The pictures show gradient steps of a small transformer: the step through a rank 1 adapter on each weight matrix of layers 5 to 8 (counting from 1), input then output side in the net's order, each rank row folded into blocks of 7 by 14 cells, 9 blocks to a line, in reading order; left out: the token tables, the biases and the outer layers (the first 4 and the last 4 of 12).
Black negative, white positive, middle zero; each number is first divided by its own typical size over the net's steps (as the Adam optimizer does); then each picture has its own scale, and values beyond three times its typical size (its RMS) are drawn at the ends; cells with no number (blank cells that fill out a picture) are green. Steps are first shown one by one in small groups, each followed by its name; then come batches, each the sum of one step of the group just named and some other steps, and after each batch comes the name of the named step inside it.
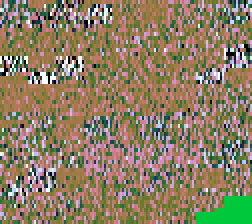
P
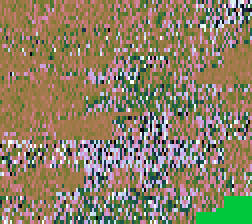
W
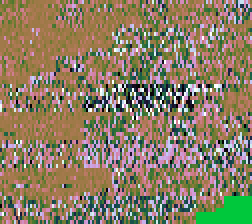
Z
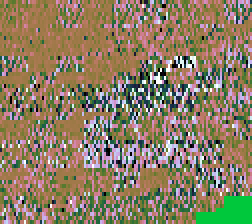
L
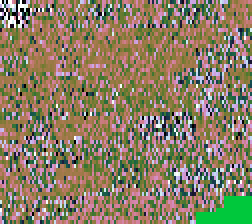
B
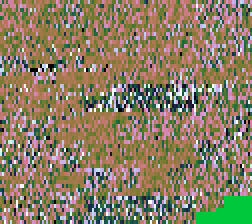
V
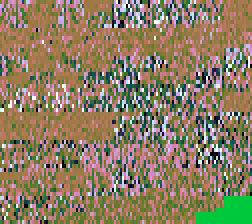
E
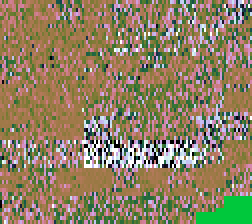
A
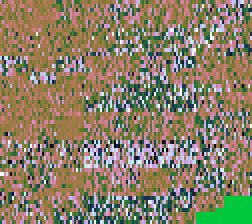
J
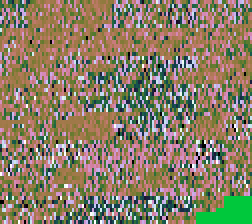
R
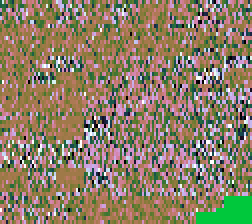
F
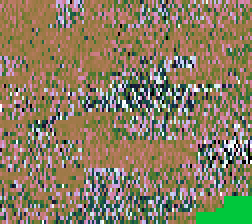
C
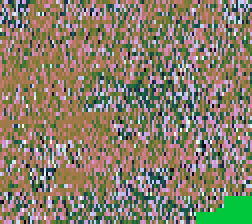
R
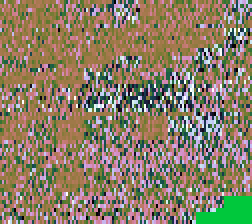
V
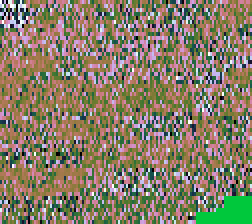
B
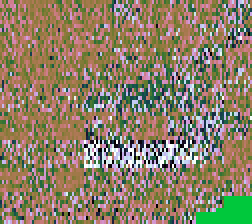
A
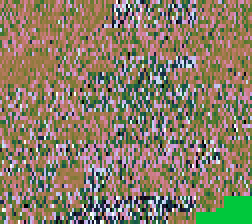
R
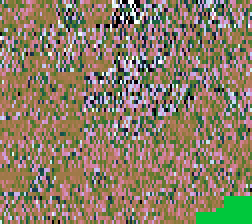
F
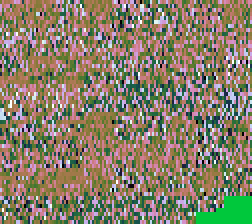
E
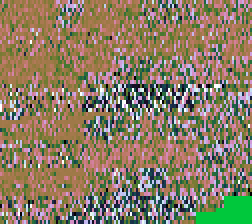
Z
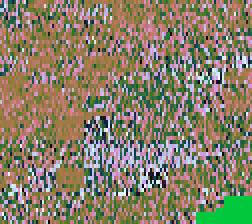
P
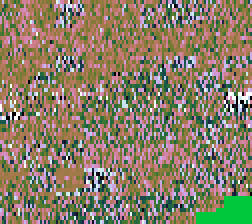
F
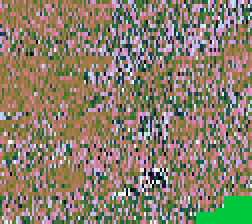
W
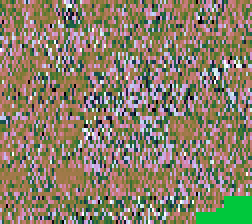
F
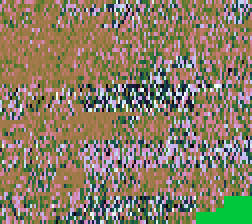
Z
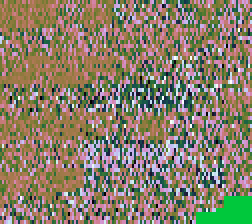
L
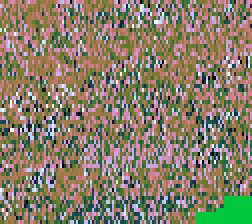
E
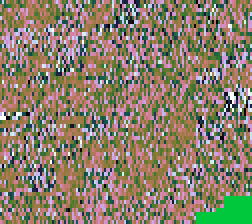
F
